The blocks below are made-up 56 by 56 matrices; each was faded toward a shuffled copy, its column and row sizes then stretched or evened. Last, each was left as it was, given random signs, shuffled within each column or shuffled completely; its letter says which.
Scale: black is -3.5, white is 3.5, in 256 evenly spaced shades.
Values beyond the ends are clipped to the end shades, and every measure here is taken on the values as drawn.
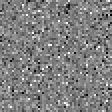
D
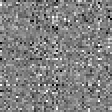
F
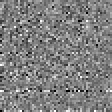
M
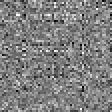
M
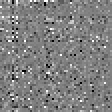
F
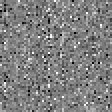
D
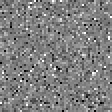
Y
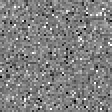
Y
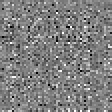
M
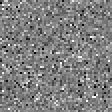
Y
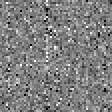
D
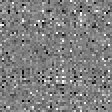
M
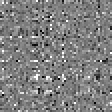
M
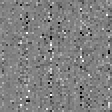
D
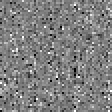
D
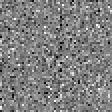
D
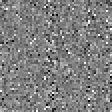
D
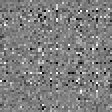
F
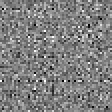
M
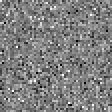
Y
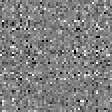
M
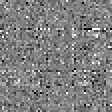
M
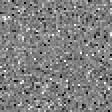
Y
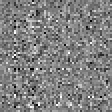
F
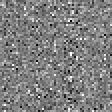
D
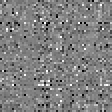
M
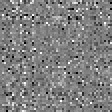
M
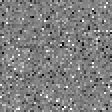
Y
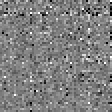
F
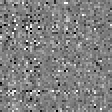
F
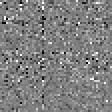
F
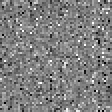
D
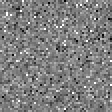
Y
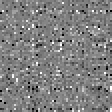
M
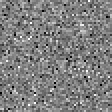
Y
